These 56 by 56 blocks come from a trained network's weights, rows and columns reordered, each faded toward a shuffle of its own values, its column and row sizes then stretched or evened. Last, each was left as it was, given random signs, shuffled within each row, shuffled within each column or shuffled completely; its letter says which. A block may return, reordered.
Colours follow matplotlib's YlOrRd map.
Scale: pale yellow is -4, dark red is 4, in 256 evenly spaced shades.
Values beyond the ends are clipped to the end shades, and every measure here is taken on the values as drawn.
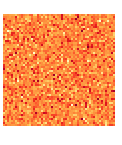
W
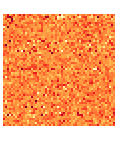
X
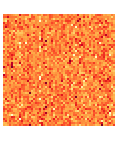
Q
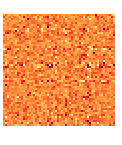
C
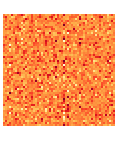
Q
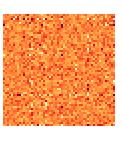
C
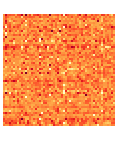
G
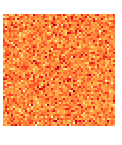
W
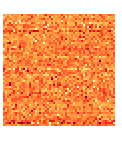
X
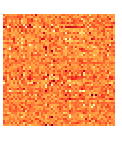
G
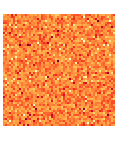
W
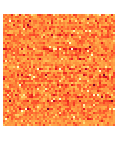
X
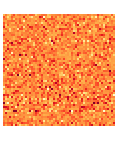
X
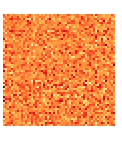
C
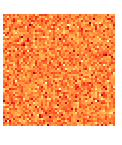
W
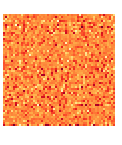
X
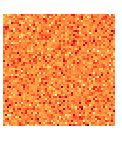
W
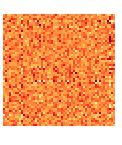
G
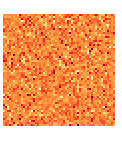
Q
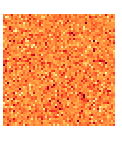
W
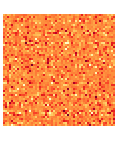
X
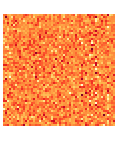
Q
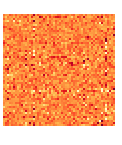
C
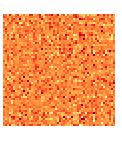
G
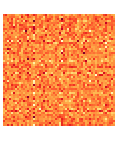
G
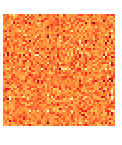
C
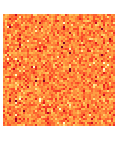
Q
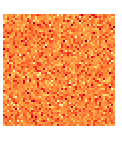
W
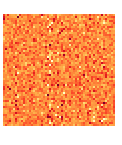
Q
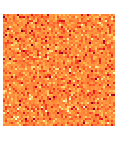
W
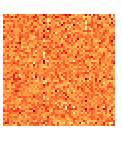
C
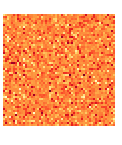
Q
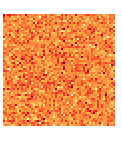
W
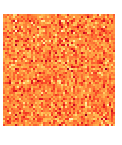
G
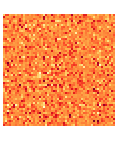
C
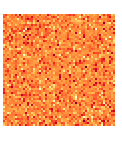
Q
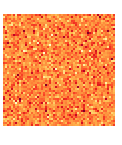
W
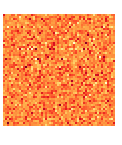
X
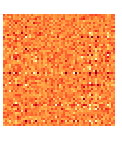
G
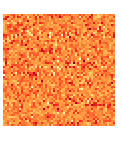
X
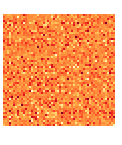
G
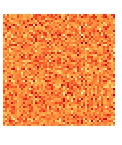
G
